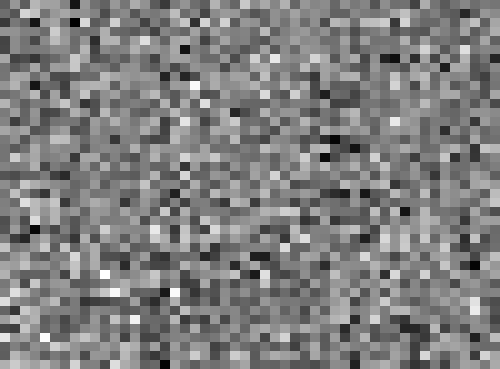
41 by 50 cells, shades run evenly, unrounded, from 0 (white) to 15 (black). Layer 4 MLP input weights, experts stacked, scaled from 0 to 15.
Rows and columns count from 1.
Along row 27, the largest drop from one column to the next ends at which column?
48
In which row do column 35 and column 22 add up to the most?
37
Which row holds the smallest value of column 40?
14
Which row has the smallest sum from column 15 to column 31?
10
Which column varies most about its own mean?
19
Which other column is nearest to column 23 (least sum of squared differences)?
30
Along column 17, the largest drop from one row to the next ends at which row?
24
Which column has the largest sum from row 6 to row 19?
34
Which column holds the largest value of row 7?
40
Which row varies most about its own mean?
3
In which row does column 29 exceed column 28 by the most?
20
